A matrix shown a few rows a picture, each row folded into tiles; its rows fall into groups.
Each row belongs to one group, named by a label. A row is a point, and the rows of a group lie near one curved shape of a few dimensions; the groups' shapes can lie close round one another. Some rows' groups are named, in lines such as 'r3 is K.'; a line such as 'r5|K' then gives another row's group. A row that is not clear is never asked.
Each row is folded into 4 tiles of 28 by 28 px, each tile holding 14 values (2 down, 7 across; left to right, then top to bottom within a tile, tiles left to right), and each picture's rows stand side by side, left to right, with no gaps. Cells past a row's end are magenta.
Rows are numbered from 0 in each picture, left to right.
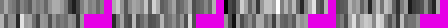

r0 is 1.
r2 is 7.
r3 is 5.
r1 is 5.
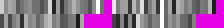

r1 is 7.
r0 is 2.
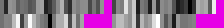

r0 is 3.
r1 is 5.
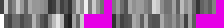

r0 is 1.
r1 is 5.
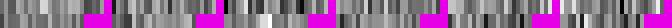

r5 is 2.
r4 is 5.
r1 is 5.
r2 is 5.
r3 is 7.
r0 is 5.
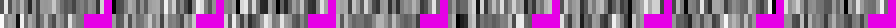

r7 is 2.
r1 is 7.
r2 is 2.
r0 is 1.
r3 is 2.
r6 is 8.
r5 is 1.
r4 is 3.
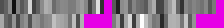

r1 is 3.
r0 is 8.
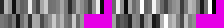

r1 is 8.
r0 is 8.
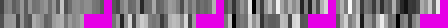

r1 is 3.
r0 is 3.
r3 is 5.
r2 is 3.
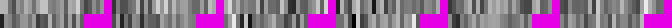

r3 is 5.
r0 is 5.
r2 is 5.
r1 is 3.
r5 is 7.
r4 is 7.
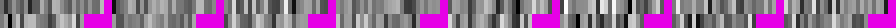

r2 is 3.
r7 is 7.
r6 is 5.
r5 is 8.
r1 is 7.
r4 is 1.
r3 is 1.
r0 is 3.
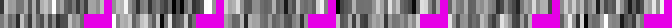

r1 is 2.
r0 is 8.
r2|2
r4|1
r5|5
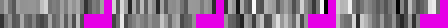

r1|7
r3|2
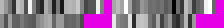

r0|2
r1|2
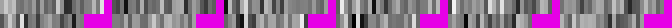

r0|5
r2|5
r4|8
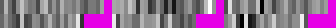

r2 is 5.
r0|5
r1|2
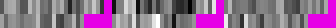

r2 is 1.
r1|5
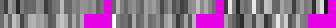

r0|3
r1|1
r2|8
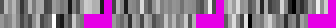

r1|8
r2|5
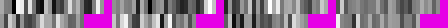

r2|3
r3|1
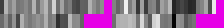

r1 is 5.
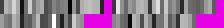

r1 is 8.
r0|1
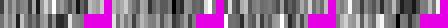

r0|8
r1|2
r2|1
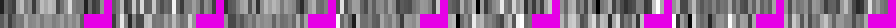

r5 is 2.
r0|5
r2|7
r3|1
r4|3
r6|1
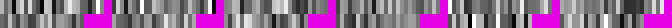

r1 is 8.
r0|2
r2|1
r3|3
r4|2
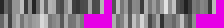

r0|5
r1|1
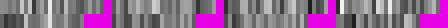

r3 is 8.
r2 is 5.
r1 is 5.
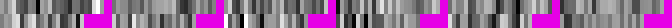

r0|2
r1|1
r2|1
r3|3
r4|1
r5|7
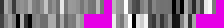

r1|2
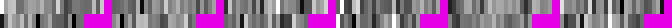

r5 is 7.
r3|1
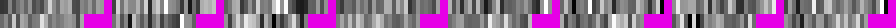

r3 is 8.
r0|8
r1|8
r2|1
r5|8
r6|5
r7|8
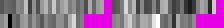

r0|3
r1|5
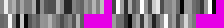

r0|5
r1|8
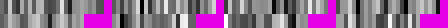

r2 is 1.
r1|3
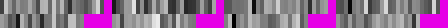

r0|8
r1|5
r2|3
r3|8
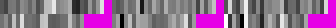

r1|3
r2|1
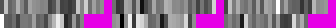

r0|1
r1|3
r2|8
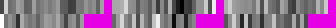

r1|5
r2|5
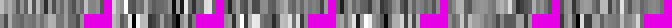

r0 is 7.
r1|2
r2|3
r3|3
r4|1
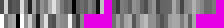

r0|1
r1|3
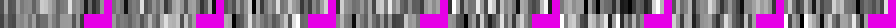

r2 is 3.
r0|5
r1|8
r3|8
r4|8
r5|2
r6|1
